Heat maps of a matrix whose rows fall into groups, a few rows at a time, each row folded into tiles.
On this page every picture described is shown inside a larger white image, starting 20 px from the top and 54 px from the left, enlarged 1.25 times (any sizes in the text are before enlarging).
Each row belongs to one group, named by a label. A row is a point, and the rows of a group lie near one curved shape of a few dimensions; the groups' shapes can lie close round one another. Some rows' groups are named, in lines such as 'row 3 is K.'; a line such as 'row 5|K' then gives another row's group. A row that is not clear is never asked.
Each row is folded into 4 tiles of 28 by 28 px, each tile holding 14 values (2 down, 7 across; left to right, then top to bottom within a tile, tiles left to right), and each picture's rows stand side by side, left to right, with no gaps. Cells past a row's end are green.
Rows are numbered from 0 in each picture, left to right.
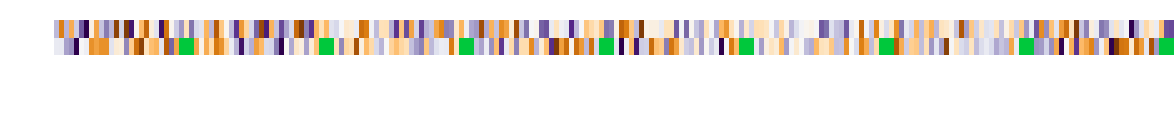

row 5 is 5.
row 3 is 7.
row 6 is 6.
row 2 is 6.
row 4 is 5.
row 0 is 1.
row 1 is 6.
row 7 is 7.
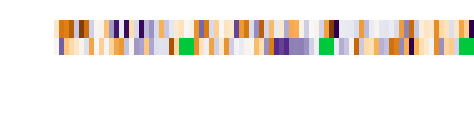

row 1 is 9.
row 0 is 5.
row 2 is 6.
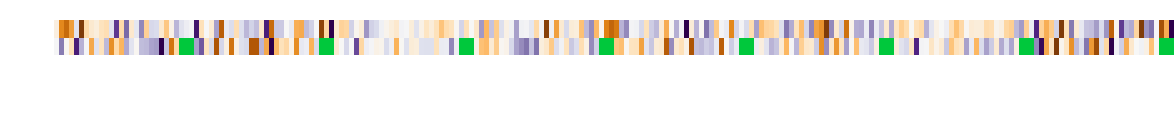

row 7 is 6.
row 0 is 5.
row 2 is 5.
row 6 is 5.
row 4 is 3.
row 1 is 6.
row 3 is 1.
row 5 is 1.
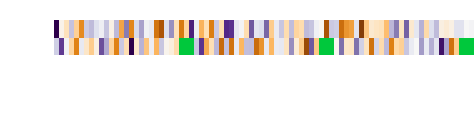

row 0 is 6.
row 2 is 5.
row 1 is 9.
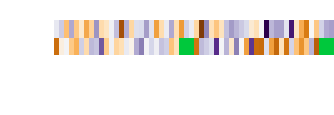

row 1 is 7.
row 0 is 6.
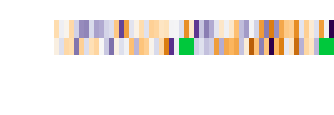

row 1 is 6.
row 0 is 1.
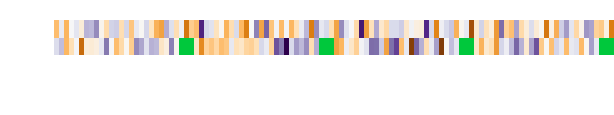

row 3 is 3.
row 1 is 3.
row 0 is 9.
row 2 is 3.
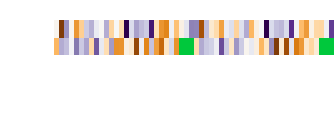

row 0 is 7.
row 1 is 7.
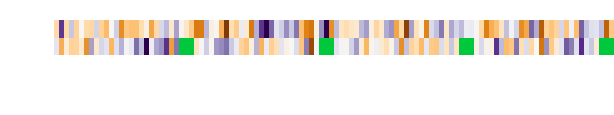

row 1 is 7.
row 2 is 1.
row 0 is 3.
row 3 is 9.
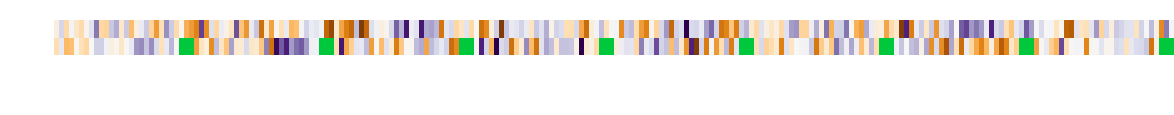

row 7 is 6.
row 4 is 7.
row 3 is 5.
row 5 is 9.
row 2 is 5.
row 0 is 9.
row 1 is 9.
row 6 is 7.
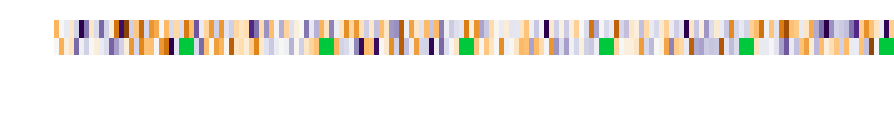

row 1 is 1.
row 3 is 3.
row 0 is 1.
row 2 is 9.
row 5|7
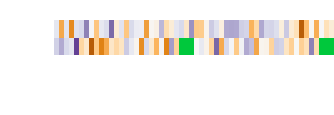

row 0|1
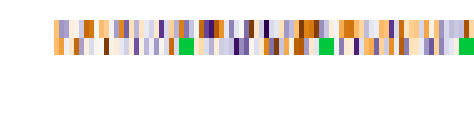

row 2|9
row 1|7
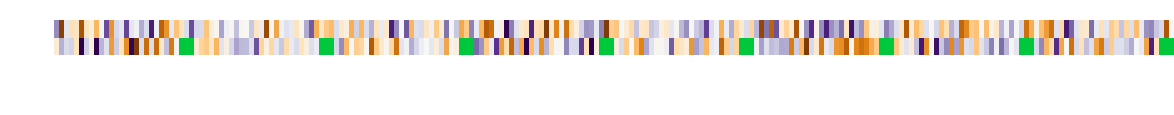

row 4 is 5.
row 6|9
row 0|7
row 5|7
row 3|9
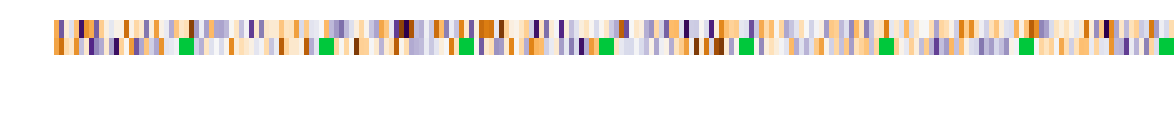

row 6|9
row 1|1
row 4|7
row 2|6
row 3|5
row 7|3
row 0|3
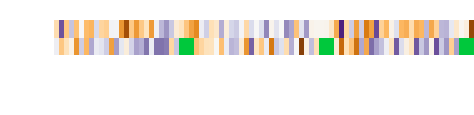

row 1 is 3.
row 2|3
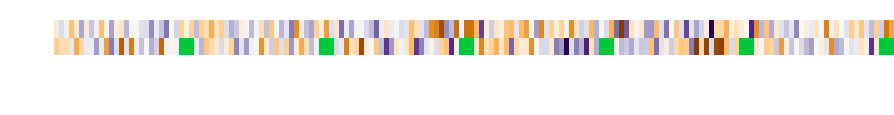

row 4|7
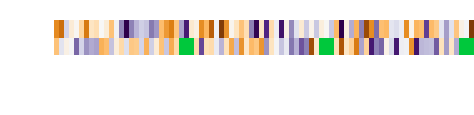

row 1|5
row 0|7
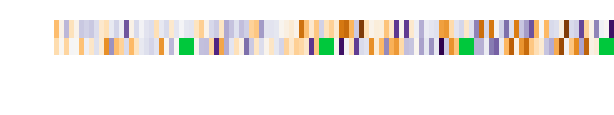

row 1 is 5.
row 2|5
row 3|1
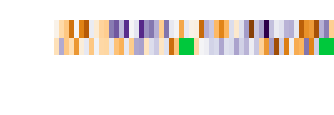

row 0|5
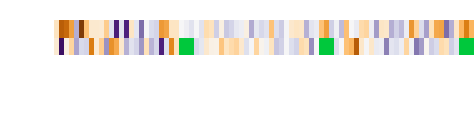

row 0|5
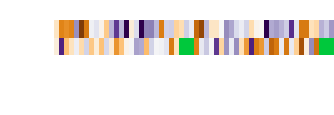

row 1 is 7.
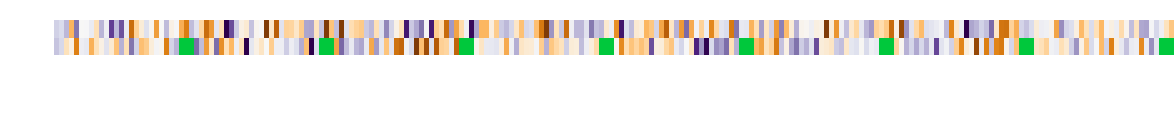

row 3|1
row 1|9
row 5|3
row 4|3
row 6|7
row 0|1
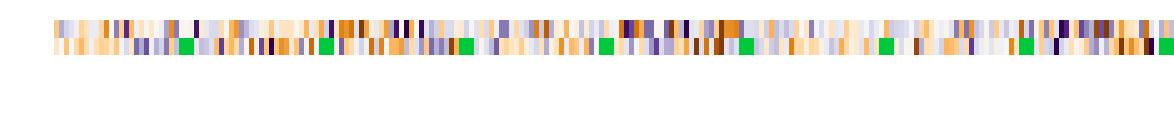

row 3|1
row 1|6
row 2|5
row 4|7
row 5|1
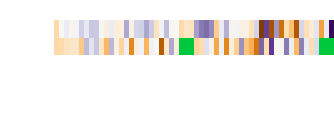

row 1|6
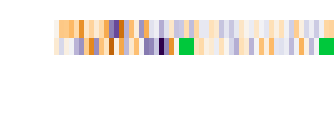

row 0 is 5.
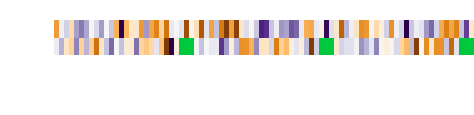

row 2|7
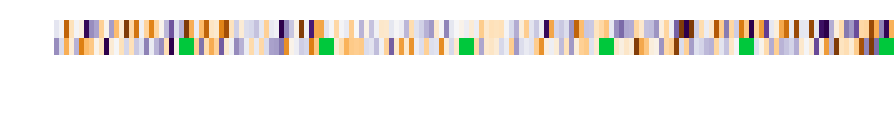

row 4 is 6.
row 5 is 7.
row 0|9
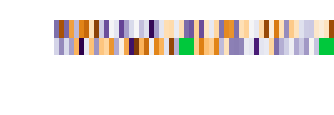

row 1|3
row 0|7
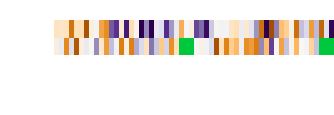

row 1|6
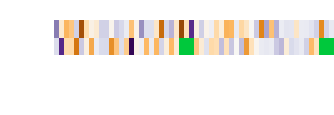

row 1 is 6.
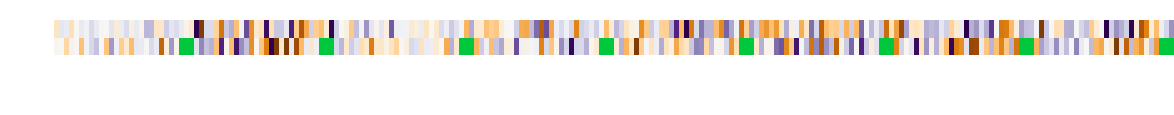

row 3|9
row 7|7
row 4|6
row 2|1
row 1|7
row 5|9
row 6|7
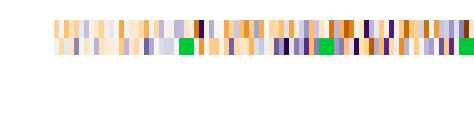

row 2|9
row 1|3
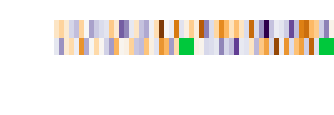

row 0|5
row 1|7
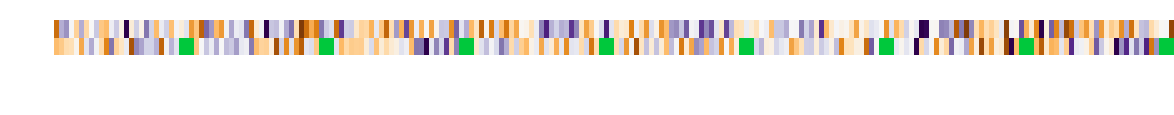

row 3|7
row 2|3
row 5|1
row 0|3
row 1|7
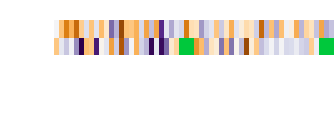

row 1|6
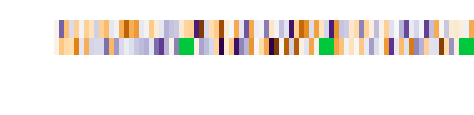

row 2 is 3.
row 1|7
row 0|3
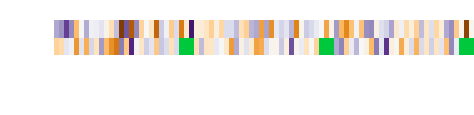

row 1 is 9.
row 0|6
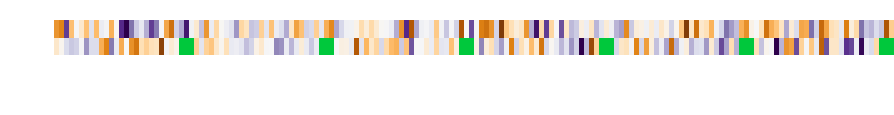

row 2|6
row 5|9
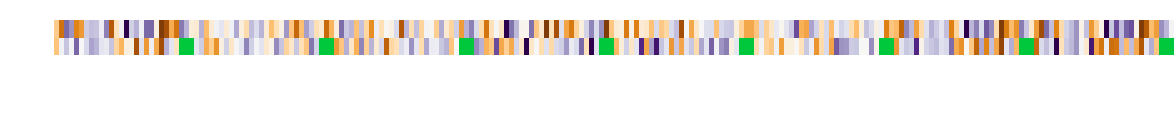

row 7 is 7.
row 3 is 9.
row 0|7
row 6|7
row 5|9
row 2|6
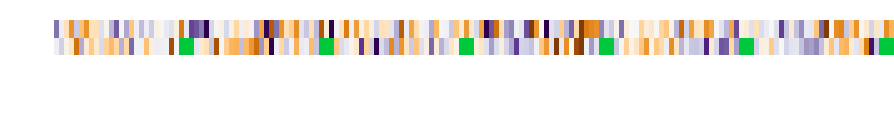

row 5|1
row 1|6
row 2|9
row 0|6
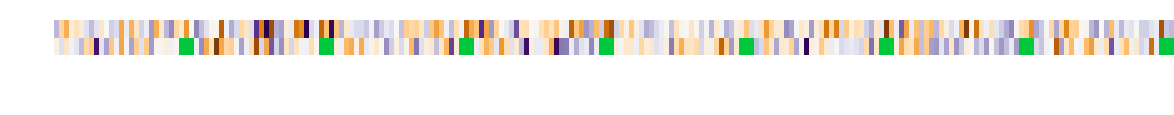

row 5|9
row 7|6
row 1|6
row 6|3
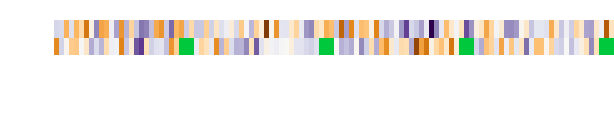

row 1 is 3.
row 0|6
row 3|9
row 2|7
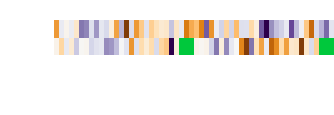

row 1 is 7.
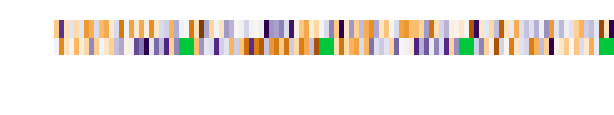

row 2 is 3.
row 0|3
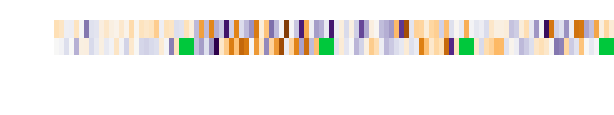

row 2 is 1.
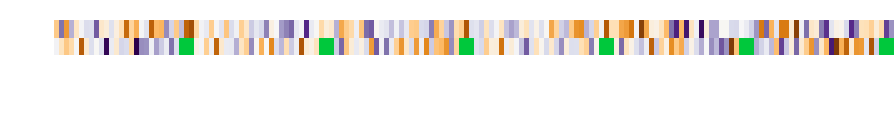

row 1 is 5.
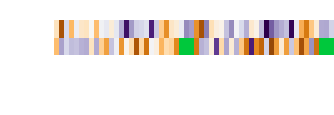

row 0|7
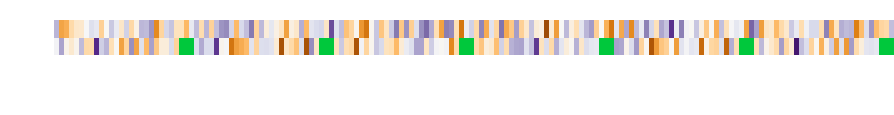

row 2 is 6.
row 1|1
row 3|3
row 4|1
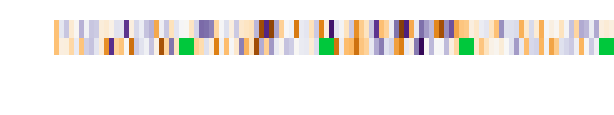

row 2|6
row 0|3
